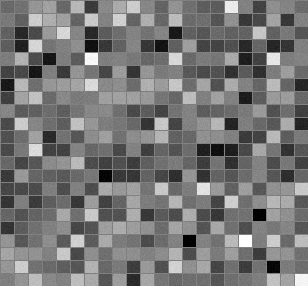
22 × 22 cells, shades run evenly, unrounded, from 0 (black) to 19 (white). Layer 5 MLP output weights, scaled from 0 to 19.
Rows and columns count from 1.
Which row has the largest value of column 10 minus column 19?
17
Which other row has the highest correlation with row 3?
13
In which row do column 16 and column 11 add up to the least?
12
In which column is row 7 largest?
7
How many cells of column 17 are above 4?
18
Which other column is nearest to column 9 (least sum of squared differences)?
11
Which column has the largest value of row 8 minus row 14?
8
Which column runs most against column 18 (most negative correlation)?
14
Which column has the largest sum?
20
